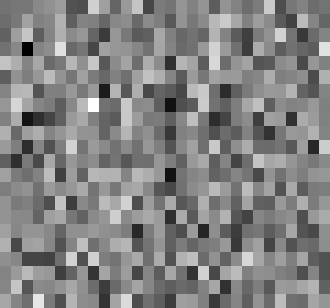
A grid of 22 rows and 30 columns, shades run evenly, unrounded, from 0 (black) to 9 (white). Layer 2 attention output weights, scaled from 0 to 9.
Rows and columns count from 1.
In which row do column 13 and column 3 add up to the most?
7
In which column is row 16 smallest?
16
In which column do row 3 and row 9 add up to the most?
26
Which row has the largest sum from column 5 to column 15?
13
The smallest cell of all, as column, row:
3, 4
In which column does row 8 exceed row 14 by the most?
9
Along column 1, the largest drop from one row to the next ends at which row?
6
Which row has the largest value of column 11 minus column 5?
15
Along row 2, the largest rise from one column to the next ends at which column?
28
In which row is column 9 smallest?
20
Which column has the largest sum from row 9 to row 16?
12
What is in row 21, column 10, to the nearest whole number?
2
